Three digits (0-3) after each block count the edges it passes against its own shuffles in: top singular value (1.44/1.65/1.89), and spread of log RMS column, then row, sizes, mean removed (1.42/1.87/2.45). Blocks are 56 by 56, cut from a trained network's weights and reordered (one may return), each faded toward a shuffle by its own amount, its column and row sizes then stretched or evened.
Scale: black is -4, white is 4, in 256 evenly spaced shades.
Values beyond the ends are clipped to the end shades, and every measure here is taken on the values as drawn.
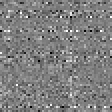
0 2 3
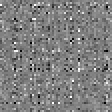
0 3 3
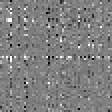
3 3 2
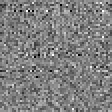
1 0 2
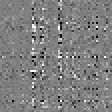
1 3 3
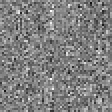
1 2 0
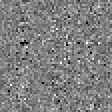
1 2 0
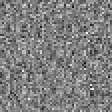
3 1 0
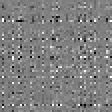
1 3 3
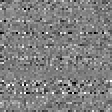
2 0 3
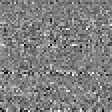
1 0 3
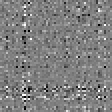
2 3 3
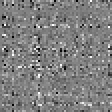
0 3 3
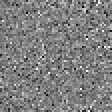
1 0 0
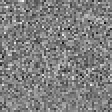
0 0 1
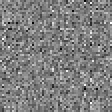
1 2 0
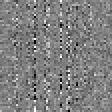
2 3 0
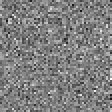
2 1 0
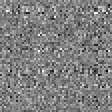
3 1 2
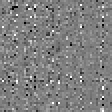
1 3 1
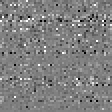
1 1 3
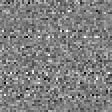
0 0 3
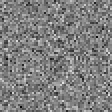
2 0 0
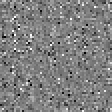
1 2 0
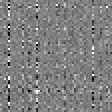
3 3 1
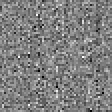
0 2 0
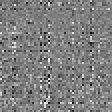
2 3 3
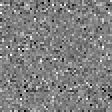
0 0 1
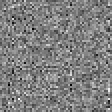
2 2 0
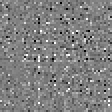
0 2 2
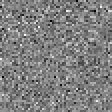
3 0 1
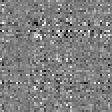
0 2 3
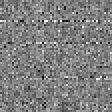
2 0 2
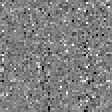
1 2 0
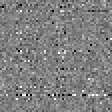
2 1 2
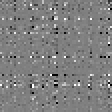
3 3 3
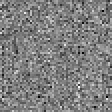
0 1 0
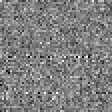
0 0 2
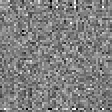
2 1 1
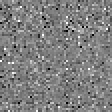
0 1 1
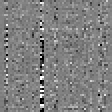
3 3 0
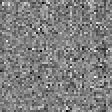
1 1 2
